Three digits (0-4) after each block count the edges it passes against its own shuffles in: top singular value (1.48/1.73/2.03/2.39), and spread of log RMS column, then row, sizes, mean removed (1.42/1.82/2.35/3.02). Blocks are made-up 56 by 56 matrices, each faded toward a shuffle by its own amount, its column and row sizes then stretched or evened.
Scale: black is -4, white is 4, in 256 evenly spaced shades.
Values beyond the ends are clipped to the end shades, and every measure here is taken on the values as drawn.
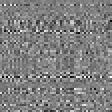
4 0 4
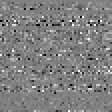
0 0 4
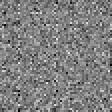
0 2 1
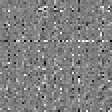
2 3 2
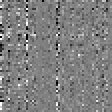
3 4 1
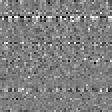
4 0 3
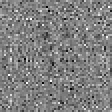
2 0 1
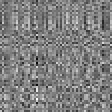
4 4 3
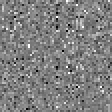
2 2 0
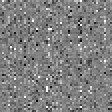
2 3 0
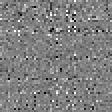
0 2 3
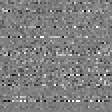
0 0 4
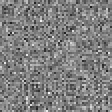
3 0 0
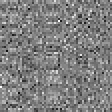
3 1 0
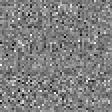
2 2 2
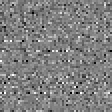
1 0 3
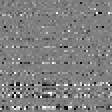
4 1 4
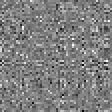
3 2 1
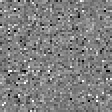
1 1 2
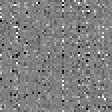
2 3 1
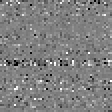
2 1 3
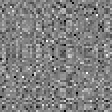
4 1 0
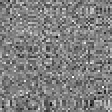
3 0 1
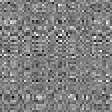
4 1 3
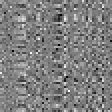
4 3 0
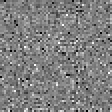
2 0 1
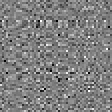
4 1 2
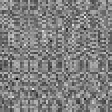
4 0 0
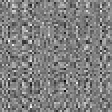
4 4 1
